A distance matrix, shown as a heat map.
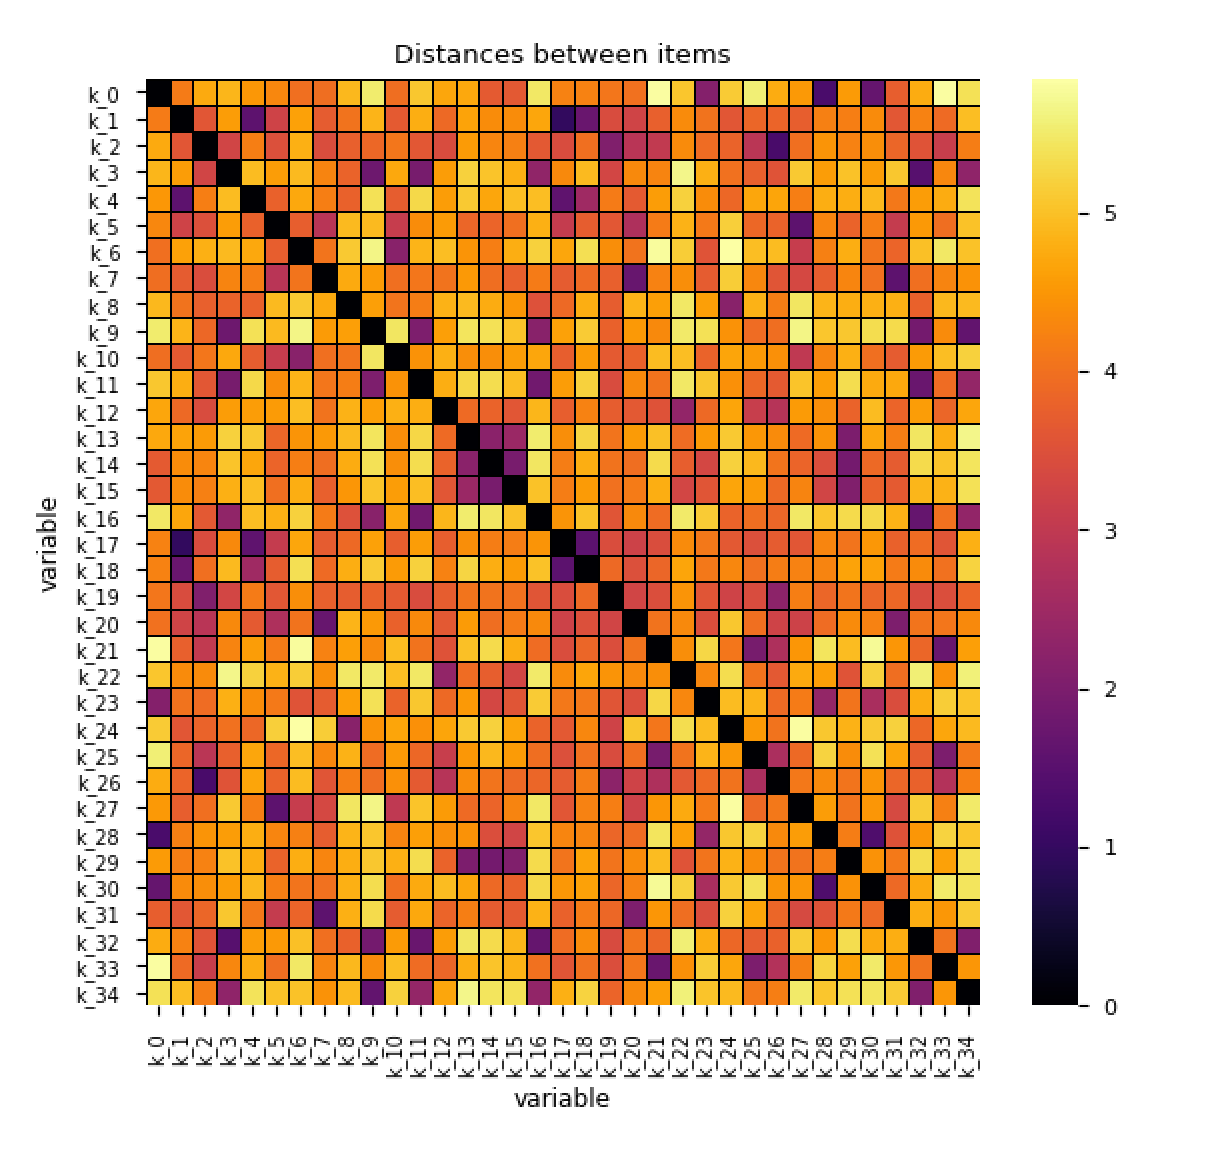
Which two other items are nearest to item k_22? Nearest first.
k_12, k_15
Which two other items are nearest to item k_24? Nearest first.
k_8, k_19
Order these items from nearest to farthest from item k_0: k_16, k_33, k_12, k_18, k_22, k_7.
k_7, k_18, k_12, k_22, k_16, k_33
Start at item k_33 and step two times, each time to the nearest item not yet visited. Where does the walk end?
k_25
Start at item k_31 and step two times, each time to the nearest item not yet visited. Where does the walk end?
k_20
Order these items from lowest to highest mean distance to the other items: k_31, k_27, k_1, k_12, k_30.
k_1, k_31, k_12, k_27, k_30
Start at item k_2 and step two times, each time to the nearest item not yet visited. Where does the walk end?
k_19
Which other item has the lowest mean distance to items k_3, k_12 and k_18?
k_17
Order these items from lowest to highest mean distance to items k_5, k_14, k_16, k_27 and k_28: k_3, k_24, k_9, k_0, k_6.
k_0, k_6, k_3, k_9, k_24
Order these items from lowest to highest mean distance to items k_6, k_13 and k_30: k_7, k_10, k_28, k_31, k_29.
k_28, k_10, k_29, k_31, k_7
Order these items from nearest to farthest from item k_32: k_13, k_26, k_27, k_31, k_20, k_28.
k_26, k_20, k_28, k_31, k_27, k_13
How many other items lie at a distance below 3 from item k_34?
5
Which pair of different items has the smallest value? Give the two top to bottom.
k_1, k_17
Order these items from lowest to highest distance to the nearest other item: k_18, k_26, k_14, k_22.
k_26, k_18, k_14, k_22
